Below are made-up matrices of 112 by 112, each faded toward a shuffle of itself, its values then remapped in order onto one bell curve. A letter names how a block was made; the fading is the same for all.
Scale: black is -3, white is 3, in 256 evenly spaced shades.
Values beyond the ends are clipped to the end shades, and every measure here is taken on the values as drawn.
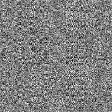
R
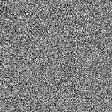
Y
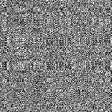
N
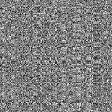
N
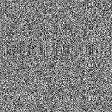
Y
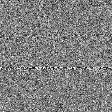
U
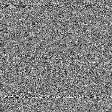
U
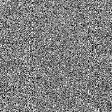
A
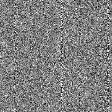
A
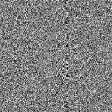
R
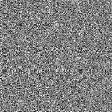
Y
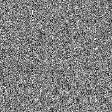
A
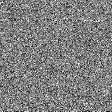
U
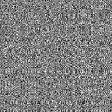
N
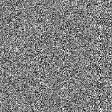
A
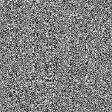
A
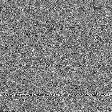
U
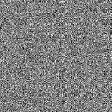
N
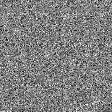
U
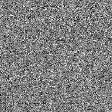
U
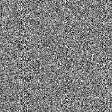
A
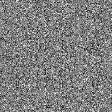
A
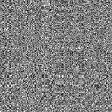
N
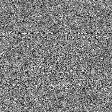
U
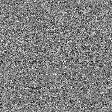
U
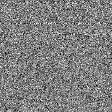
U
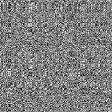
N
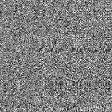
Y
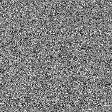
U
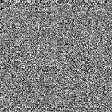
Y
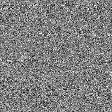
U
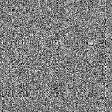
R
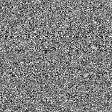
U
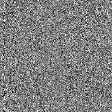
A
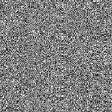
R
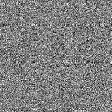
Y
